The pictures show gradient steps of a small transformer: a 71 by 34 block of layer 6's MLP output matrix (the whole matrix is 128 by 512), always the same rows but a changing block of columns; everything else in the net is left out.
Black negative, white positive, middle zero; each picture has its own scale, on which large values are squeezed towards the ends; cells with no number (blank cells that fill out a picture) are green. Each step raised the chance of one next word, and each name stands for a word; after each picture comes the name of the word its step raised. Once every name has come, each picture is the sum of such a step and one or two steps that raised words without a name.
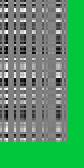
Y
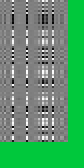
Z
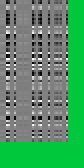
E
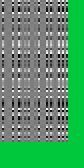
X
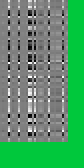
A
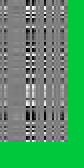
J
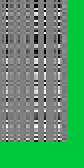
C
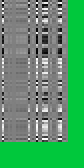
C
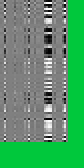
C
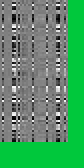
E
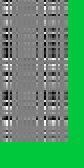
E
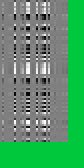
Z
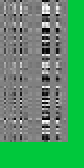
J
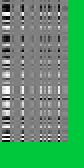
C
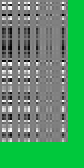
A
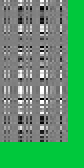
A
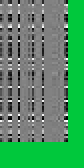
E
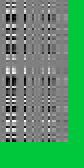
Z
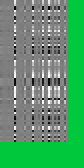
Y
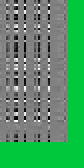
E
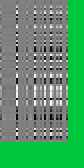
J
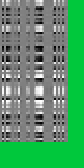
A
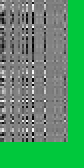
A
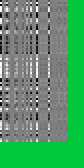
Y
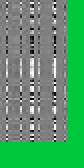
C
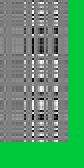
J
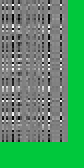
E
